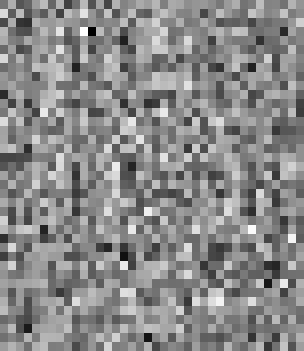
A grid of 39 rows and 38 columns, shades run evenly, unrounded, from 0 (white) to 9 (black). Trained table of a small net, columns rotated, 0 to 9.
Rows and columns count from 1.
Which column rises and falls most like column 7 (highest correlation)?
34
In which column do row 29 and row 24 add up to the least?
14
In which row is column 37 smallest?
27
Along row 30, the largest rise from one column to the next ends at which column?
17
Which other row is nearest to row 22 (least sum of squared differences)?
8
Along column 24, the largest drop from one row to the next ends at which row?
18
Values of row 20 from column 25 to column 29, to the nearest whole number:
6 4 7 6 4
